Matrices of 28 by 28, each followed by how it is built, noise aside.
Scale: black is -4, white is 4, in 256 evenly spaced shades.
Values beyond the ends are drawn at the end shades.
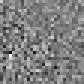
lower triangular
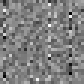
uneven columns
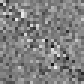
banded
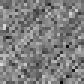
Hankel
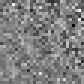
upper triangular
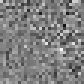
upper triangular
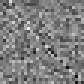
diagonal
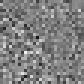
lower triangular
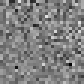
upper triangular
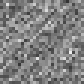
Hankel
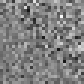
upper triangular
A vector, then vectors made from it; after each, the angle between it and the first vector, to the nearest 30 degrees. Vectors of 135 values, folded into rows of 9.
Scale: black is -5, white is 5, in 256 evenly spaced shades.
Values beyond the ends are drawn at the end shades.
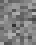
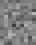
30 degrees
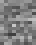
150 degrees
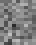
60 degrees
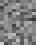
30 degrees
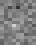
120 degrees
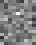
60 degrees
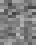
120 degrees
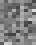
150 degrees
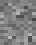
60 degrees
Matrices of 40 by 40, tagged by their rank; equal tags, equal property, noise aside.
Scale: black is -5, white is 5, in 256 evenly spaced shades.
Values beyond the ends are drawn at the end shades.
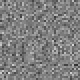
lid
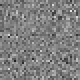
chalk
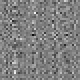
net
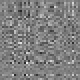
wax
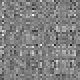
wax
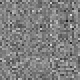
chalk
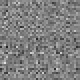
net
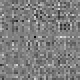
net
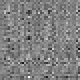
wax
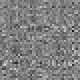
lid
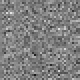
lid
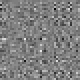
wax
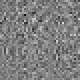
lid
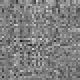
lid
